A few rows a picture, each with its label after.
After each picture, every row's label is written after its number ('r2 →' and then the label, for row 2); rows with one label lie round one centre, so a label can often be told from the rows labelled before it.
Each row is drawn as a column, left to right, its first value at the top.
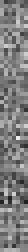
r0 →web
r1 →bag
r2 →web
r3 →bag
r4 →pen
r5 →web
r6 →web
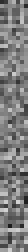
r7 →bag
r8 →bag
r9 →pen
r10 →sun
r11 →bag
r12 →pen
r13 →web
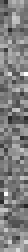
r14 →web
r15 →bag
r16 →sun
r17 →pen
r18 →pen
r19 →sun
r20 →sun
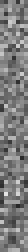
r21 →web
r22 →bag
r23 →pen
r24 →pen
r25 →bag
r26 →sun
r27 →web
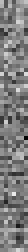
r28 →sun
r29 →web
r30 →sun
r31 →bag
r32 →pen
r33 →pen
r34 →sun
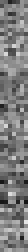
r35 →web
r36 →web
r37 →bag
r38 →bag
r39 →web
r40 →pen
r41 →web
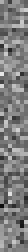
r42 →sun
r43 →web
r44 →bag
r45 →sun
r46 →sun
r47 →pen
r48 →web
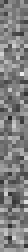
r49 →web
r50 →bag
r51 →pen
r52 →web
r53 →web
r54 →sun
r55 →bag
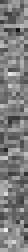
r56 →bag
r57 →bag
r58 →sun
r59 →sun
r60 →sun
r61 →web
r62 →pen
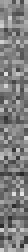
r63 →pen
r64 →sun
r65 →pen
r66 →bag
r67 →sun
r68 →bag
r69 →pen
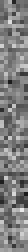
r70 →web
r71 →sun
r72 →pen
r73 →bag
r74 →web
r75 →web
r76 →web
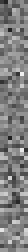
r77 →bag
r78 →bag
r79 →sun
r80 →web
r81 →web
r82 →sun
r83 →bag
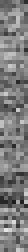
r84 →web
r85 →web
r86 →web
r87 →web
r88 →pen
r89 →web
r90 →bag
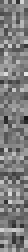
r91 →bag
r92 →sun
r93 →bag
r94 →pen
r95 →bag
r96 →pen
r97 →sun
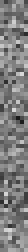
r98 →web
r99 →bag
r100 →web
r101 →pen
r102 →sun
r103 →sun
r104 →web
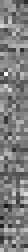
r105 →pen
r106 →sun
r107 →pen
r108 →bag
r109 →web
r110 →bag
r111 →bag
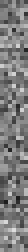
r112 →web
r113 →web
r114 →bag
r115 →sun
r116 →web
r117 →pen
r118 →bag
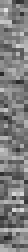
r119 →pen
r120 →pen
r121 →pen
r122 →bag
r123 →bag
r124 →bag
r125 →web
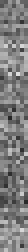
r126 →web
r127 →web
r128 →sun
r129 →web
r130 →sun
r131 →bag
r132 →web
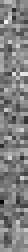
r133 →web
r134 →pen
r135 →pen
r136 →sun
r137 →web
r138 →sun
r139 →sun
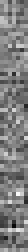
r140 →pen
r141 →pen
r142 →bag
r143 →pen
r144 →bag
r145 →bag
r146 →web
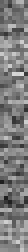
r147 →web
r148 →web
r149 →web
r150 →sun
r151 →sun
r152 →sun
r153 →web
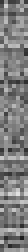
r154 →bag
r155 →pen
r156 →bag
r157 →bag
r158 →bag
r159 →pen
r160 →bag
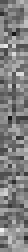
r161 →bag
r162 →bag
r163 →sun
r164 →web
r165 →sun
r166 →sun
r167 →pen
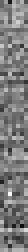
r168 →web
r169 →pen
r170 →bag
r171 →pen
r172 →pen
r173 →pen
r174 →bag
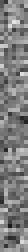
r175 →web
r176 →bag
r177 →pen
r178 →pen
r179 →pen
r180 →sun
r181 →sun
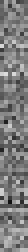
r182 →bag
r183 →sun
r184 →web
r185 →sun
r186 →bag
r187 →web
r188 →bag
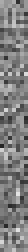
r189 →sun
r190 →pen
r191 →sun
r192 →pen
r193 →bag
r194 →web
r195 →sun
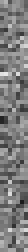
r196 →sun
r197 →sun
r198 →bag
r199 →pen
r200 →sun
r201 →web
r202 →web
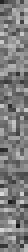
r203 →bag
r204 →bag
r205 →web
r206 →web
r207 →pen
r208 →bag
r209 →pen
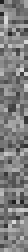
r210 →bag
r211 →pen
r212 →web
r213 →web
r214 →bag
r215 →web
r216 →sun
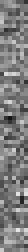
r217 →pen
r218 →sun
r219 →sun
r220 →sun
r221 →bag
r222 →web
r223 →bag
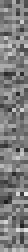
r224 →web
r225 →web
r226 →web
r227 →pen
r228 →bag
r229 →pen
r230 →bag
